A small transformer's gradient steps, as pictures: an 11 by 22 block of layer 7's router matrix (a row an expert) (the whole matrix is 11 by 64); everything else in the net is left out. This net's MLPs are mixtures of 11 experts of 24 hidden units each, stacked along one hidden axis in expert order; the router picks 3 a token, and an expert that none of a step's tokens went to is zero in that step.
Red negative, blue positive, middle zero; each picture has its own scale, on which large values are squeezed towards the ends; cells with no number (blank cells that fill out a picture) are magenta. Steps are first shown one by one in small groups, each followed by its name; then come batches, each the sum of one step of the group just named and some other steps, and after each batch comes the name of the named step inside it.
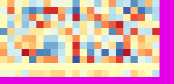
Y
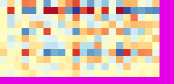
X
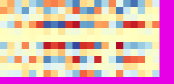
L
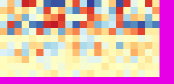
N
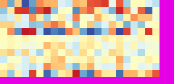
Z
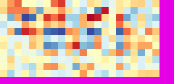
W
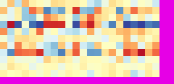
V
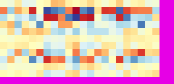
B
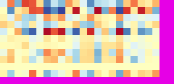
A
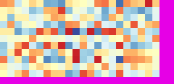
L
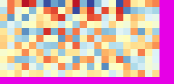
X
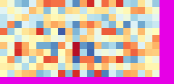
V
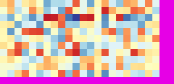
B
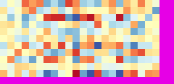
B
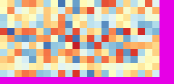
N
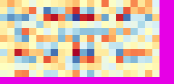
B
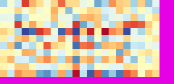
X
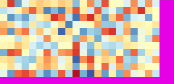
A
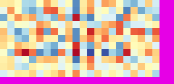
Y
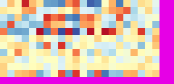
N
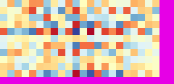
A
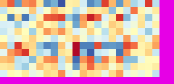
Y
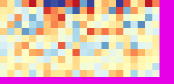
N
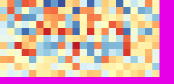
Y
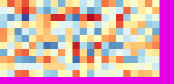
W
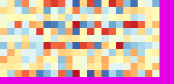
L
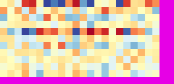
X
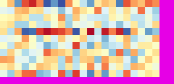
A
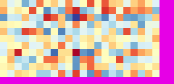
B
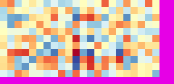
Y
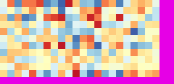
A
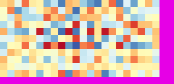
L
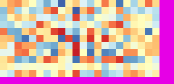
Y
